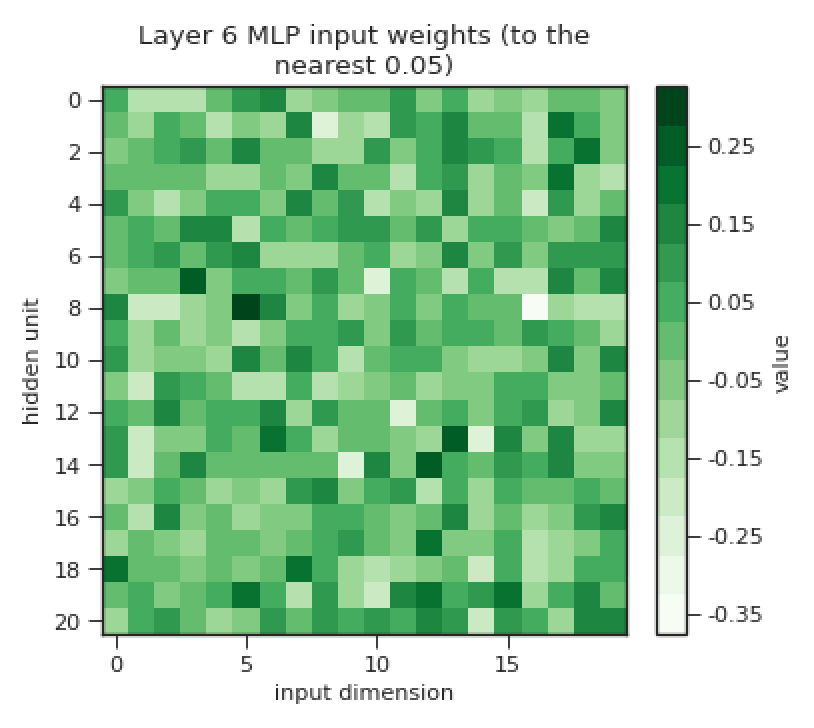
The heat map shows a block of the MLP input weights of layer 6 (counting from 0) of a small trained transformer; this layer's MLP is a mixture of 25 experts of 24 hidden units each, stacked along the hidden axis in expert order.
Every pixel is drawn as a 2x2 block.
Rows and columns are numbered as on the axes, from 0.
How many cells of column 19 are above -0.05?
13
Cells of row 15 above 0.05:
3
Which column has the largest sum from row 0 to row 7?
17
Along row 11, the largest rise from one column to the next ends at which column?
2
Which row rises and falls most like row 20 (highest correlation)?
16
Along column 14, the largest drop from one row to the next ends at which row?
20
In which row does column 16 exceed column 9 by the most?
14
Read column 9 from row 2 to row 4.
-0.1 0 0.1
